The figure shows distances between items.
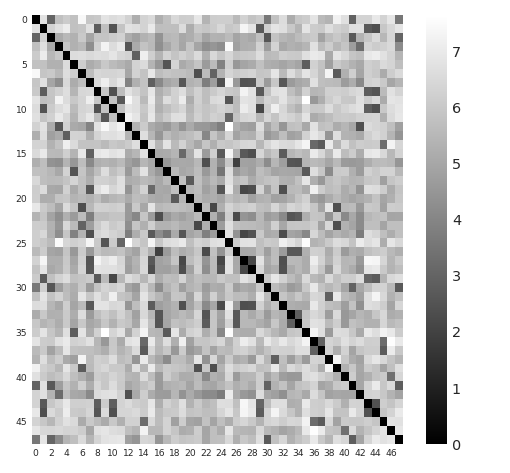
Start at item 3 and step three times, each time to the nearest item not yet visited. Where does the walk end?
24
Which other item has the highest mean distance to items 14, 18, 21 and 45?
35
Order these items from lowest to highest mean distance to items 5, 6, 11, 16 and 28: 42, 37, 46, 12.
42, 12, 37, 46
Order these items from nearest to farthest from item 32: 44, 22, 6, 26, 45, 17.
22, 26, 17, 6, 45, 44
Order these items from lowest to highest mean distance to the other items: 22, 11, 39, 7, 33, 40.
22, 7, 33, 40, 39, 11
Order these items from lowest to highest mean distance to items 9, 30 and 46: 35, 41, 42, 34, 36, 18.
41, 34, 42, 18, 36, 35
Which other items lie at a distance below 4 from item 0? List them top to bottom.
2, 30, 41, 47
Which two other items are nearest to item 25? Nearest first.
9, 11
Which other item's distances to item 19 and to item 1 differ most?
27
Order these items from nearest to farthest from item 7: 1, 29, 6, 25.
6, 29, 1, 25
